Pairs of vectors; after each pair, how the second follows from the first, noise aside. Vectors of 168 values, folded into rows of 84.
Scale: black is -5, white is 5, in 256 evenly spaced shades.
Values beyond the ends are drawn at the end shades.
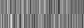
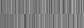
reversed, shrunk.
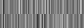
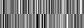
scaled up.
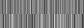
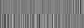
reversed, partly zeroed.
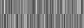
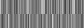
wrapped around.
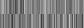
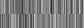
wrapped around.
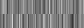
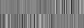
reversed, negated, partly zeroed.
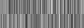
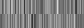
reversed, negated.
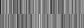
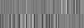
reversed, negated, partly zeroed.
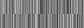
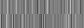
reversed, partly zeroed.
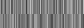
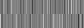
reversed, partly zeroed.
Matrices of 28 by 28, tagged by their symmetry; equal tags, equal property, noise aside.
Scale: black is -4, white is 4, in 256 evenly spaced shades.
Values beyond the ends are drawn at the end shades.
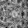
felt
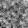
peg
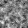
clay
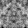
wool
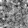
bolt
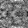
felt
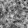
peg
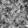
clay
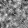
bolt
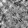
bolt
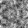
felt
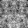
wool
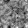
clay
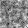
bolt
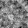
peg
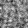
clay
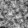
clay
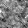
clay
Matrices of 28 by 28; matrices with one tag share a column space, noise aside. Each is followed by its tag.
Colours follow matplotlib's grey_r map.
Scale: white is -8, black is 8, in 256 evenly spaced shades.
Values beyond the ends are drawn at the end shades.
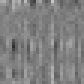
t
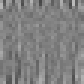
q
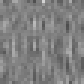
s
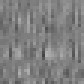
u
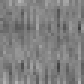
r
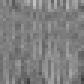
q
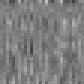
s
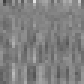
t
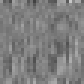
s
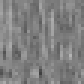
u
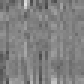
q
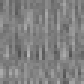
u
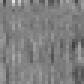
t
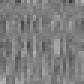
s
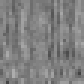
u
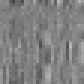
t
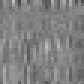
t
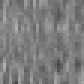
r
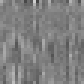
t
